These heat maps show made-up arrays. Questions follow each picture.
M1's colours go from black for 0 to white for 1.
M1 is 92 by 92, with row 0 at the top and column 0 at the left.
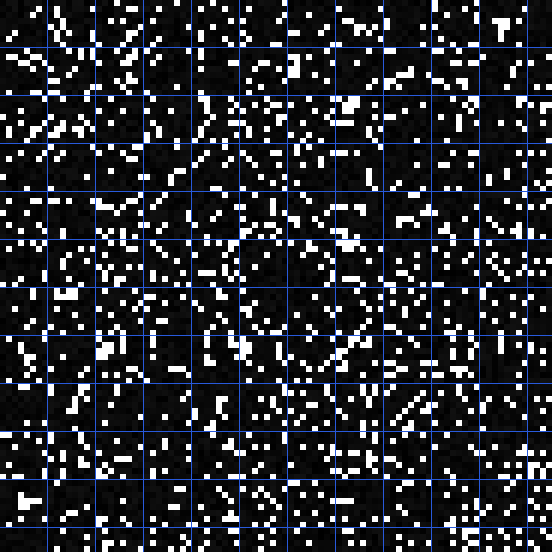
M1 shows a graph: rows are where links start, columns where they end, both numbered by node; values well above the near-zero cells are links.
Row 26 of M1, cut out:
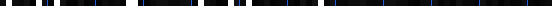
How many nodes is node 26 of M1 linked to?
9
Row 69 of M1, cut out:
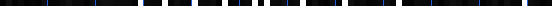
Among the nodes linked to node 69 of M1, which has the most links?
node 57
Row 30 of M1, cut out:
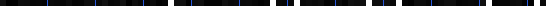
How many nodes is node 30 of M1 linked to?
8
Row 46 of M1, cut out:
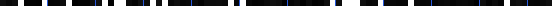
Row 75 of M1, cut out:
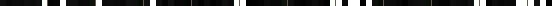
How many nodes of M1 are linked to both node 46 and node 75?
6
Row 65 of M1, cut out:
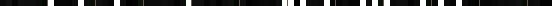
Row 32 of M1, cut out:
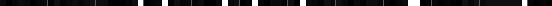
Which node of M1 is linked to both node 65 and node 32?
node 50
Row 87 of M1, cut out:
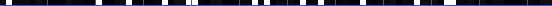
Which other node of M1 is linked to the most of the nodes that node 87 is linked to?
node 37
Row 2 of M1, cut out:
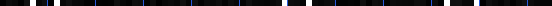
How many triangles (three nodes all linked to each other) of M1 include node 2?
2
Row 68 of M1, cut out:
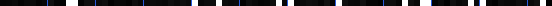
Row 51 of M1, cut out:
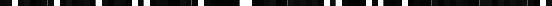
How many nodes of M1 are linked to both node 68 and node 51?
3
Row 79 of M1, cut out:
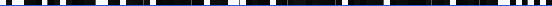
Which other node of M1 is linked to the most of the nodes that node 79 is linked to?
node 86
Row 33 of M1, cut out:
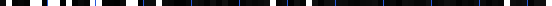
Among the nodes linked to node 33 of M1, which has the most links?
node 16
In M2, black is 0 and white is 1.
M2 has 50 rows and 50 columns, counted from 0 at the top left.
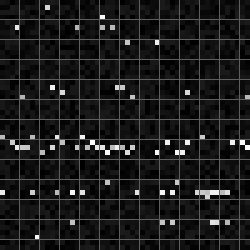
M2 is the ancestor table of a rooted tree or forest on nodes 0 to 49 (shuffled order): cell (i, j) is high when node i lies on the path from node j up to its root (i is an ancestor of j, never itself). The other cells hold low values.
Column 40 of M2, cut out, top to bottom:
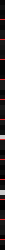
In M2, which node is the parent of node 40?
27
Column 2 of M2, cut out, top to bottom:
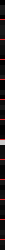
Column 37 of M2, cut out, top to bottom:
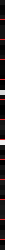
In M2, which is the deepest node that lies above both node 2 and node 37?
28
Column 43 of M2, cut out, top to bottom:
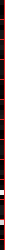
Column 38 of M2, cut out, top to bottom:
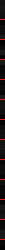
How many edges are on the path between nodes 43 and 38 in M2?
2
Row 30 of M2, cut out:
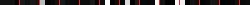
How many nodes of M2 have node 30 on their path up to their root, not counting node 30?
6
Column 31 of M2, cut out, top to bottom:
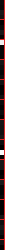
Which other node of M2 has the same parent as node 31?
25
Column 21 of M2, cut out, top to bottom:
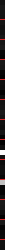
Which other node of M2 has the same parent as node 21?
35
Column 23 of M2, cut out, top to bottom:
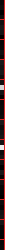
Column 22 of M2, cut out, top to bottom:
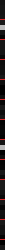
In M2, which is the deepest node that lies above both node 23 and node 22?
29
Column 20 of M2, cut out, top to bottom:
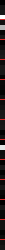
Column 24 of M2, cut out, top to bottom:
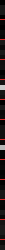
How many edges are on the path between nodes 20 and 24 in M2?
5
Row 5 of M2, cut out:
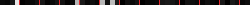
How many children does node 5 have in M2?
3
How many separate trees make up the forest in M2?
7
